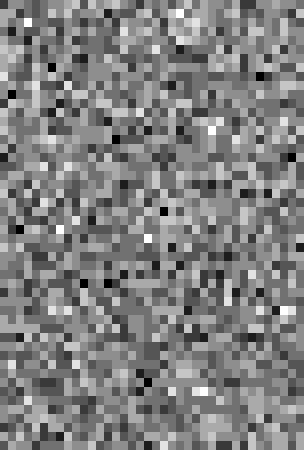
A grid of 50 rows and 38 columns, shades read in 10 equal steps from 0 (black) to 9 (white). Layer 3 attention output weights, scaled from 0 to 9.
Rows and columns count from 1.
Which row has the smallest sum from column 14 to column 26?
38
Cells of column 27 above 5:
16
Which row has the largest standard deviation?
35
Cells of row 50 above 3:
28
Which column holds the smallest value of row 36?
15
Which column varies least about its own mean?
17
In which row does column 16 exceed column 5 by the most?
4
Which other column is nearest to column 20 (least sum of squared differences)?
37
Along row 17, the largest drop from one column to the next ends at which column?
2
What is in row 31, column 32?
8
